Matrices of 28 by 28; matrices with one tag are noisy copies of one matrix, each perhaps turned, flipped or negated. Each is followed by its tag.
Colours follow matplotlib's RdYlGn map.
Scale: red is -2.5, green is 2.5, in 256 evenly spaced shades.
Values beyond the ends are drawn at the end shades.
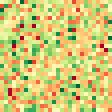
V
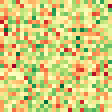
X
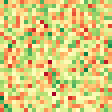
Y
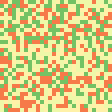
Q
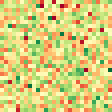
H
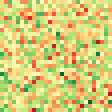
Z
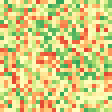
V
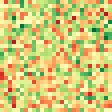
V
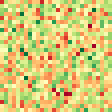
V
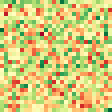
Q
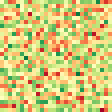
H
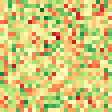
Y
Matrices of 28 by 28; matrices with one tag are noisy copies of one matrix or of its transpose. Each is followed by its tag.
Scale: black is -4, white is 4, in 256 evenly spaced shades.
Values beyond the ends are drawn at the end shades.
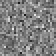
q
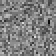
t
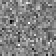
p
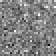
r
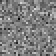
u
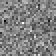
t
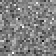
u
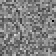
q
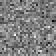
q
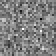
p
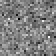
u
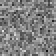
q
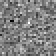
p
